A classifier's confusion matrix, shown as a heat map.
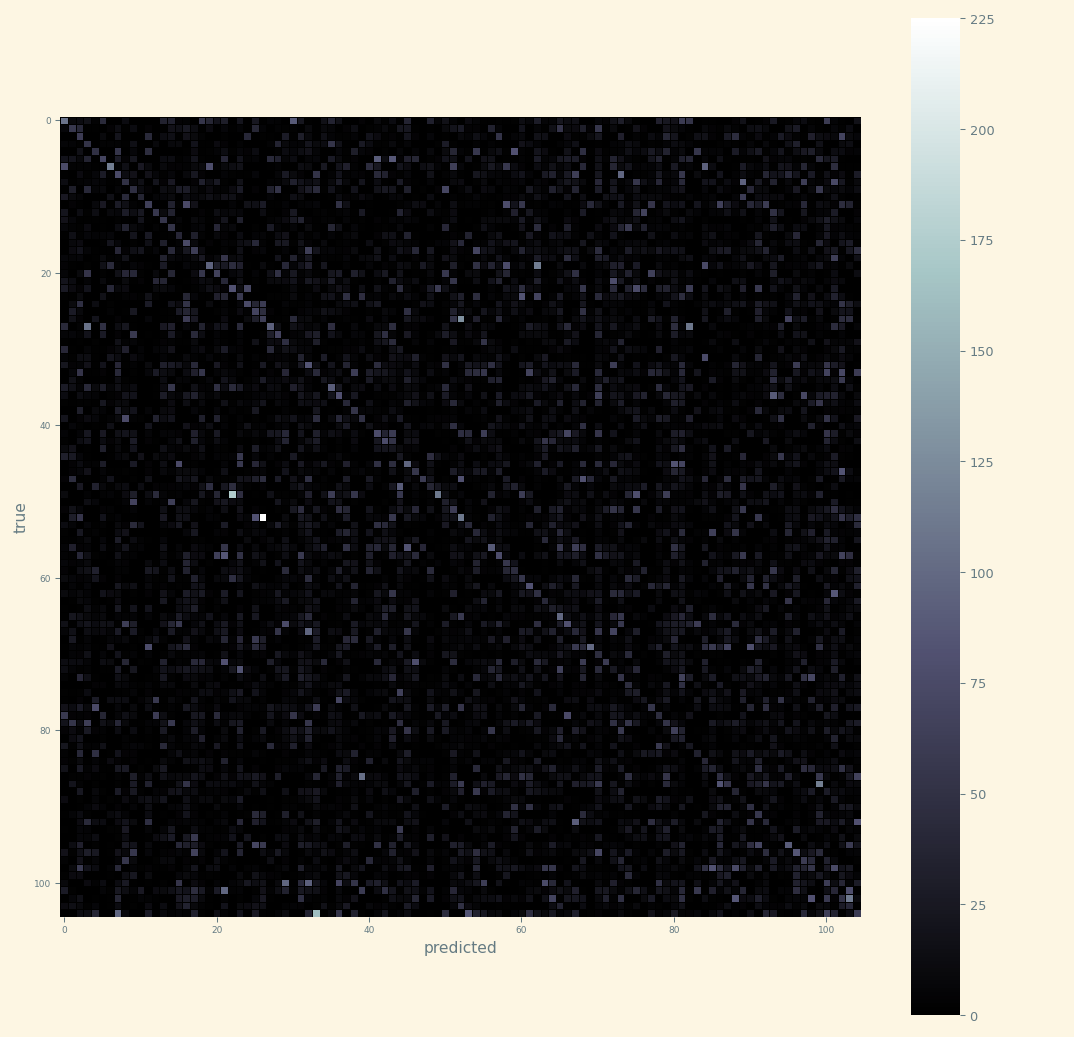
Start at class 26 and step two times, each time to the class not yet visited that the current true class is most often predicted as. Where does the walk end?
25
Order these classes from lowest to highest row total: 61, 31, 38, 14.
38, 31, 14, 61
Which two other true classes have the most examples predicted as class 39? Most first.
86, 101
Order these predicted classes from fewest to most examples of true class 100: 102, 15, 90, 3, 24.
90, 3, 24, 102, 15
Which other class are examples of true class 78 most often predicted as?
66
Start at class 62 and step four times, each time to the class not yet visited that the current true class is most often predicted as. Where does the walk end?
23
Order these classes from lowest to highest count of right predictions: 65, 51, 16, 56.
51, 16, 56, 65
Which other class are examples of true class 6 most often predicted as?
84
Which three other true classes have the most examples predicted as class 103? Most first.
102, 101, 95
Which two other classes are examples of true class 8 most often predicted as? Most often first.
89, 101
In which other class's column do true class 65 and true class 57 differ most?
21
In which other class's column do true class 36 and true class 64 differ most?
93
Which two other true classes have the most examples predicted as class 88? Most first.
102, 98
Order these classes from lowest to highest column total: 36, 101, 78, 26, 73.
26, 78, 36, 73, 101
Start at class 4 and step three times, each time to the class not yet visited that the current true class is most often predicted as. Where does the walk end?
44
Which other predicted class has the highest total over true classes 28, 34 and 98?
85
